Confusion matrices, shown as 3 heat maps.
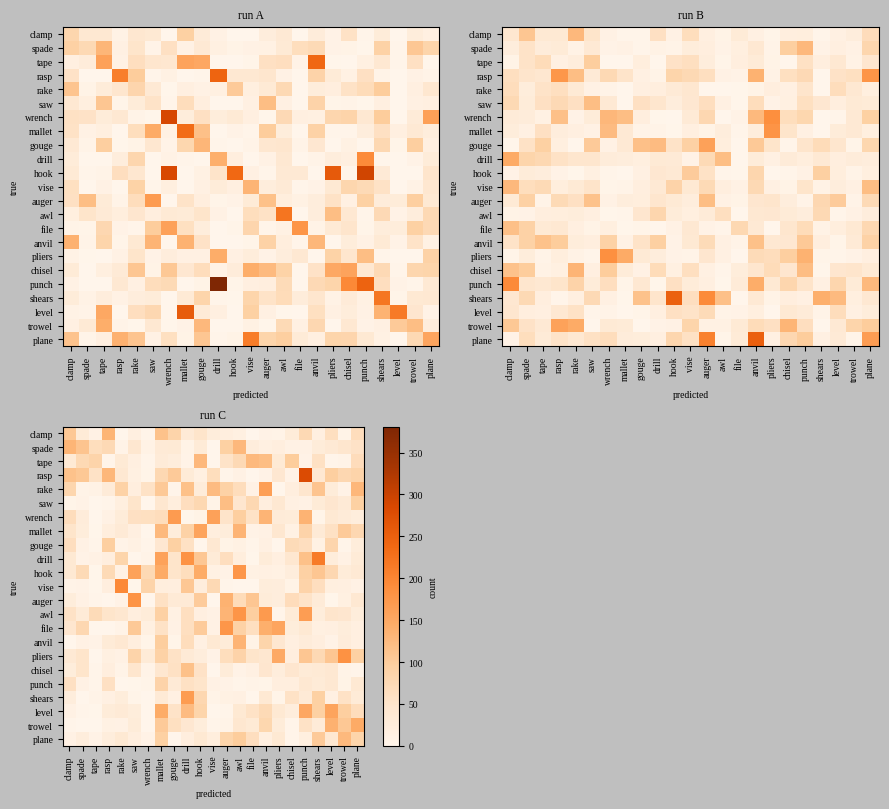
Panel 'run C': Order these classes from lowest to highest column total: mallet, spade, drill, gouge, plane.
spade, gouge, plane, drill, mallet
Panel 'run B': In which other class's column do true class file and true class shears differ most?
hook
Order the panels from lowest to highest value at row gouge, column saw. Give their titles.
run C, run A, run B
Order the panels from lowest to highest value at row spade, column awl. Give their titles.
run B, run A, run C
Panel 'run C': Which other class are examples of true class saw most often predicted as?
auger
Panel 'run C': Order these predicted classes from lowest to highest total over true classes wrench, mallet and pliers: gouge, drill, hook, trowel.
drill, hook, gouge, trowel
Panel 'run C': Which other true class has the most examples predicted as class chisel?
tape
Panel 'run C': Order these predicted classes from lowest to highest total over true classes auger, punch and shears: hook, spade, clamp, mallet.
spade, clamp, mallet, hook
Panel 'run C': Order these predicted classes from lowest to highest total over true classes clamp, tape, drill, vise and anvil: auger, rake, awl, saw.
saw, auger, awl, rake
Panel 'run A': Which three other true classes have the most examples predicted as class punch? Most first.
hook, drill, pliers
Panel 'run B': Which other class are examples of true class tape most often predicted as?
saw
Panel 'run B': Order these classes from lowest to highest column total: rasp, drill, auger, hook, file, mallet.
file, mallet, drill, hook, rasp, auger
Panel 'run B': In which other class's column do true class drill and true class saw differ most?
awl
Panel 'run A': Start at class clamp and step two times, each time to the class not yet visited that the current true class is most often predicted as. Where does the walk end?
saw
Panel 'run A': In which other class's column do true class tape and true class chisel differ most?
anvil
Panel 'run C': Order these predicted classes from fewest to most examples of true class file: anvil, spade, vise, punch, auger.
vise, punch, spade, anvil, auger
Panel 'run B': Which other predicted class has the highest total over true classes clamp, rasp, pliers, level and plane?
anvil
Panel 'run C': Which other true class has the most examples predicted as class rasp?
clamp
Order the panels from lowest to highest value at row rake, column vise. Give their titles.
run A, run B, run C
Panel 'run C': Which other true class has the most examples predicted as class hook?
mallet
